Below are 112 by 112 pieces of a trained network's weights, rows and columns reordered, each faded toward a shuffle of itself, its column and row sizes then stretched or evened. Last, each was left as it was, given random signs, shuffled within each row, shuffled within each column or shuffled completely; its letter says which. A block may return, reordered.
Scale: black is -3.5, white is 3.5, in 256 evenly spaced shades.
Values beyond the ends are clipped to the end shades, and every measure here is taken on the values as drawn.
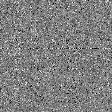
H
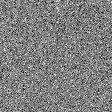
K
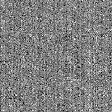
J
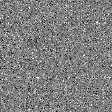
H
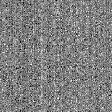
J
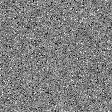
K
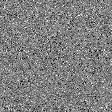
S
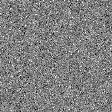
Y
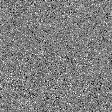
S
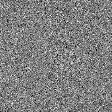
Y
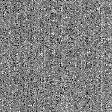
J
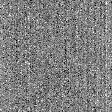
Y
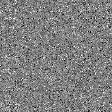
H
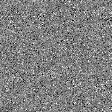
H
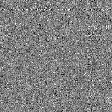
J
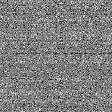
J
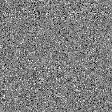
H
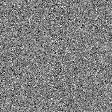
Y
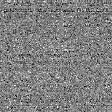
J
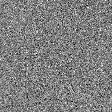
Y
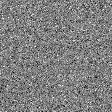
S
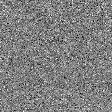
S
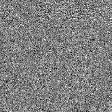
J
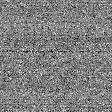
S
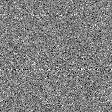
S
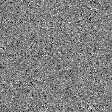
H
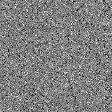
Y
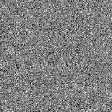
J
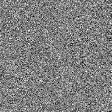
J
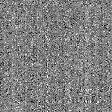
J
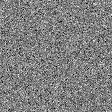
K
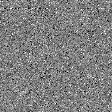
H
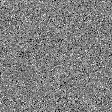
S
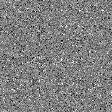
H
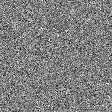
K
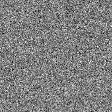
S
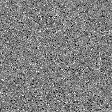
S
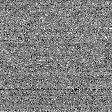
S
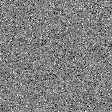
K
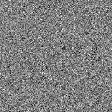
J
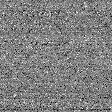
S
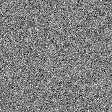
K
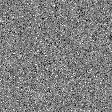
K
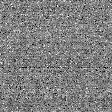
S
